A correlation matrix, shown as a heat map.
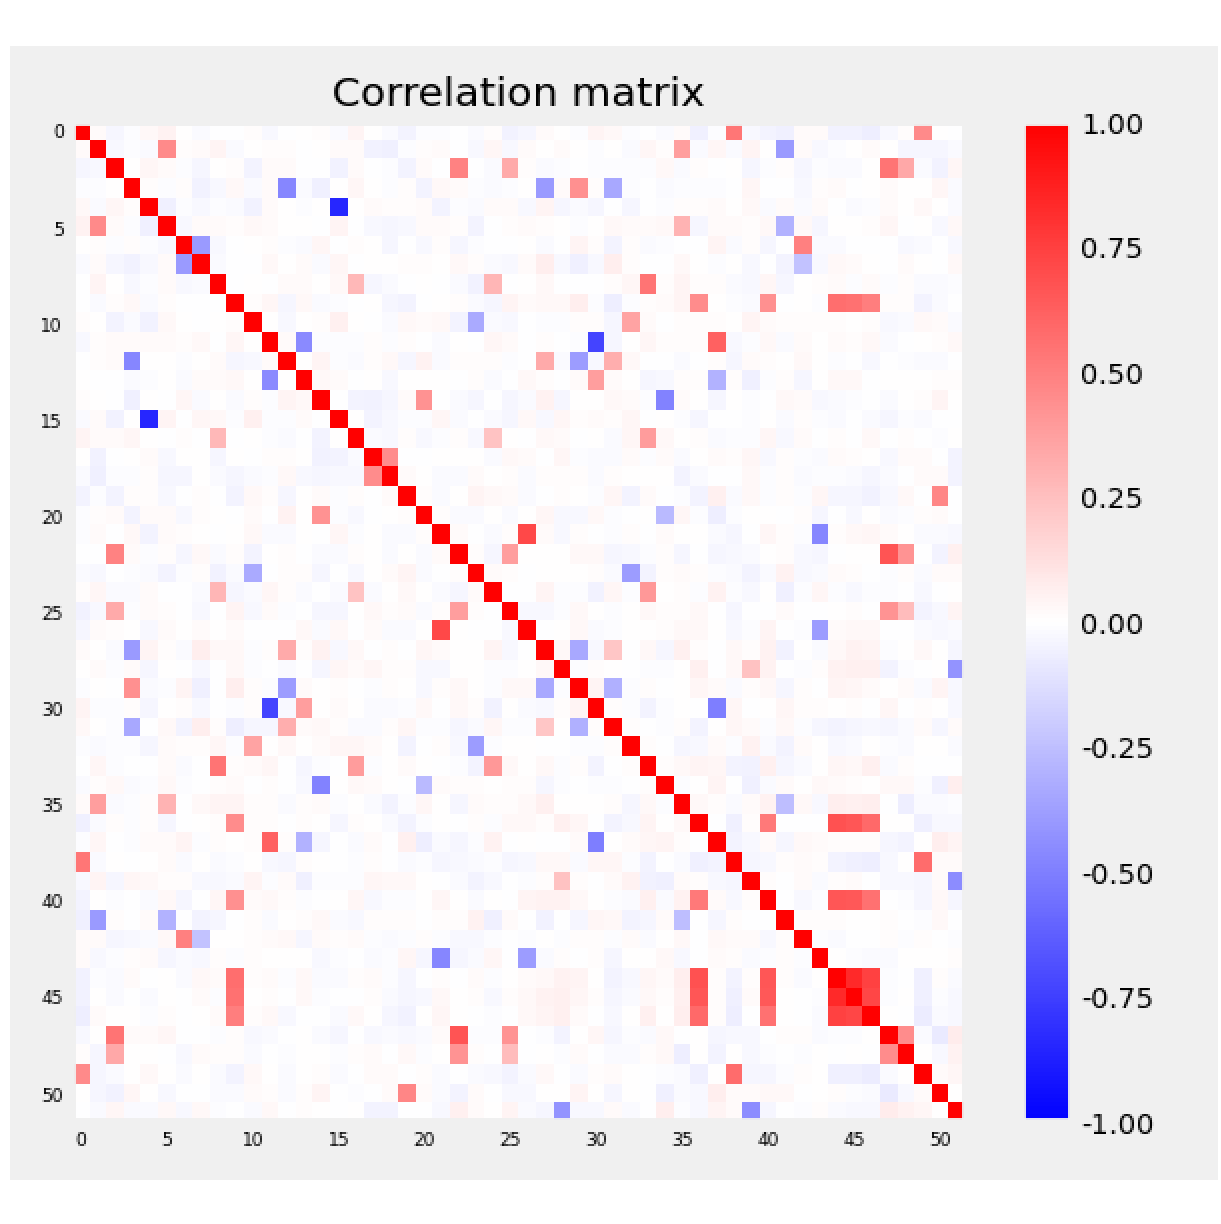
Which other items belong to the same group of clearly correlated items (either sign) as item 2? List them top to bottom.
22, 25, 47, 48
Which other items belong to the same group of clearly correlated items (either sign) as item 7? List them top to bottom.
6, 42
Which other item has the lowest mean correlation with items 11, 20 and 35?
30
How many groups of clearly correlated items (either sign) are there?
15
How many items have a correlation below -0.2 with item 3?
3
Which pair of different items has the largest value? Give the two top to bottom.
44, 45
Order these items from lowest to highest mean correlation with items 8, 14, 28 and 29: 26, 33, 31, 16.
31, 26, 16, 33
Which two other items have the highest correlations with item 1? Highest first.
5, 35
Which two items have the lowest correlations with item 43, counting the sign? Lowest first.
21, 26
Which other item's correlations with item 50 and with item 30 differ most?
11
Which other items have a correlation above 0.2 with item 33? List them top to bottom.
8, 16, 24
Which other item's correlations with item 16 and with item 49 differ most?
38
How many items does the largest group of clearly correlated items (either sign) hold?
6
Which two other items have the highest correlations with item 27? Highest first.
12, 31
